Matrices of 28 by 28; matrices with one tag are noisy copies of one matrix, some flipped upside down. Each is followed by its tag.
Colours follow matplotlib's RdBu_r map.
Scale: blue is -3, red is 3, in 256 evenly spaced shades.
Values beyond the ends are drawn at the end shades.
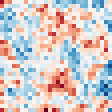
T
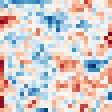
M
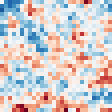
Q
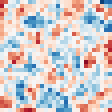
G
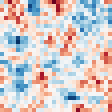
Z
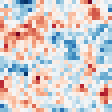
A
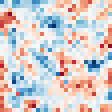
M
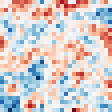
Q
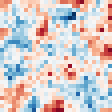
Z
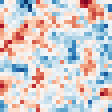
A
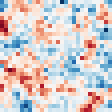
A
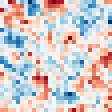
Z
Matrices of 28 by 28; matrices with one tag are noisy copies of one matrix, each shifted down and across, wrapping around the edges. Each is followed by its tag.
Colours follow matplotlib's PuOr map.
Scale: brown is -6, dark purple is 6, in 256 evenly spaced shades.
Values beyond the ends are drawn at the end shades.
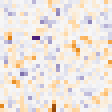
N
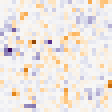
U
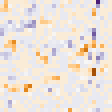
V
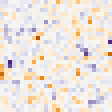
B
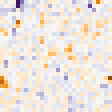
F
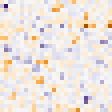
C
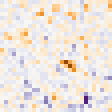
F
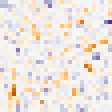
N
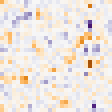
V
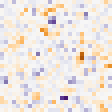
N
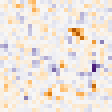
F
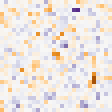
N
